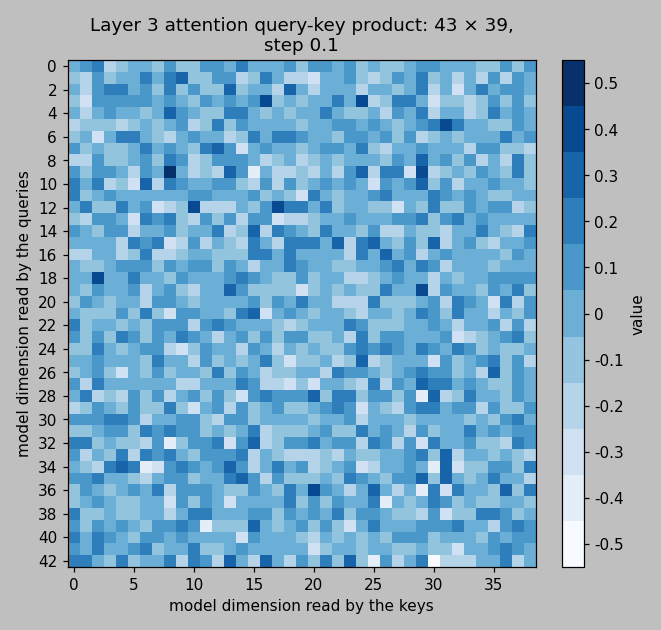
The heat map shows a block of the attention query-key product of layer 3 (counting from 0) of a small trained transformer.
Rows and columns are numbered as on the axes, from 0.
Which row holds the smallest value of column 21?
26
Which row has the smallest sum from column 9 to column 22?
9
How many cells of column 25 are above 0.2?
2
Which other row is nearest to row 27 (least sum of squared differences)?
8
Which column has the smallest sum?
1
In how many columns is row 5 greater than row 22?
13
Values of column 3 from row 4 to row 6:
0.1 -0.1 0
